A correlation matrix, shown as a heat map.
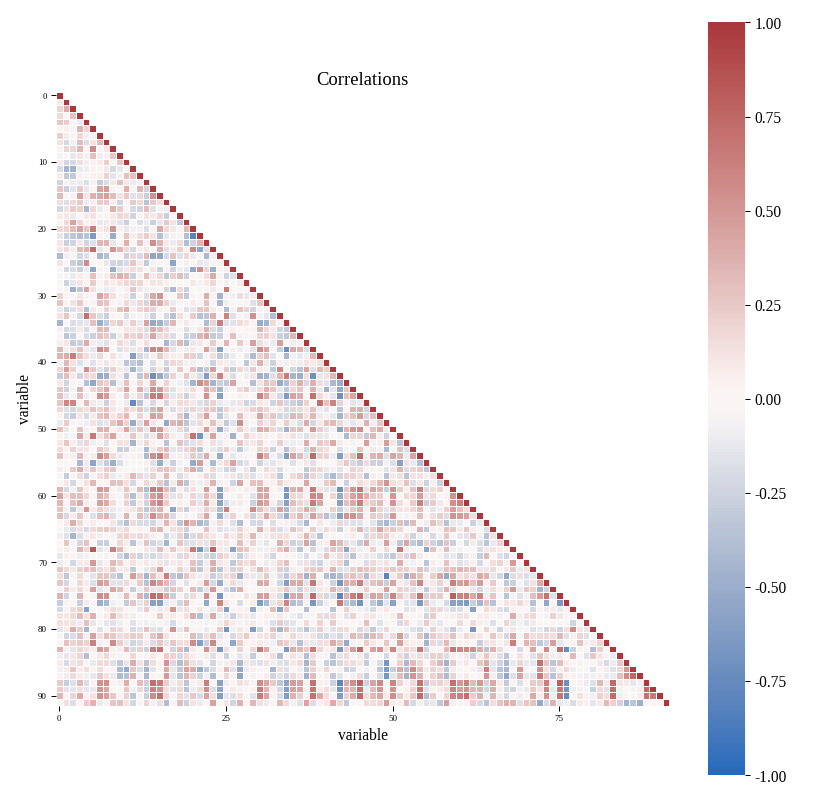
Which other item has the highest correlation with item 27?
49
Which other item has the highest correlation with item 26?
21
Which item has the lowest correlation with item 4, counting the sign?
77
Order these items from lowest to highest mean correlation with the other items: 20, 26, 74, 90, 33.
26, 33, 74, 20, 90
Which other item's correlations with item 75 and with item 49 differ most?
72
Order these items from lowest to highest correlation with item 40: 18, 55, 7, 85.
85, 7, 55, 18
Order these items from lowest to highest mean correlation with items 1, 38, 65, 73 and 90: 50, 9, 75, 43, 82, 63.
9, 82, 43, 63, 50, 75
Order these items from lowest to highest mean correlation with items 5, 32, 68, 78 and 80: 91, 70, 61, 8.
61, 91, 70, 8
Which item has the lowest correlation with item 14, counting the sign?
42
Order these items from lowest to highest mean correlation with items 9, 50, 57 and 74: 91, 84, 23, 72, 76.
76, 72, 84, 91, 23
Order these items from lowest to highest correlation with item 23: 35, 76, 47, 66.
35, 76, 66, 47
